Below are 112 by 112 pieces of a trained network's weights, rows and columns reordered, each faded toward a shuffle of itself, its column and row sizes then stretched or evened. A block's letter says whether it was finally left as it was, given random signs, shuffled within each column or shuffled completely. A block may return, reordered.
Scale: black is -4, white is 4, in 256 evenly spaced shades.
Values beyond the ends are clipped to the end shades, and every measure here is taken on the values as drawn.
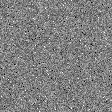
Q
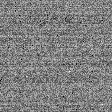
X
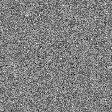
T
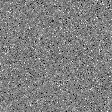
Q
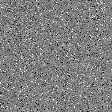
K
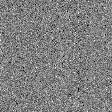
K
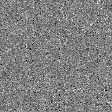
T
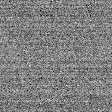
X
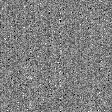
K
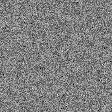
K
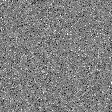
Q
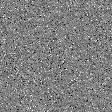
Q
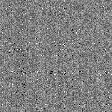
X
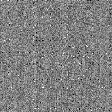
X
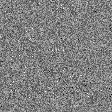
T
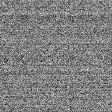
X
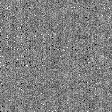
X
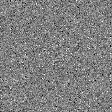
K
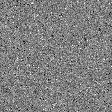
Q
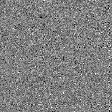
X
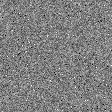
Q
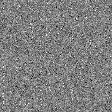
K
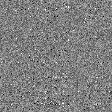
T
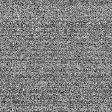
X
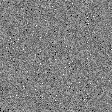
K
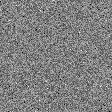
Q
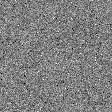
Q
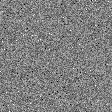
Q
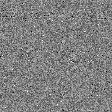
T
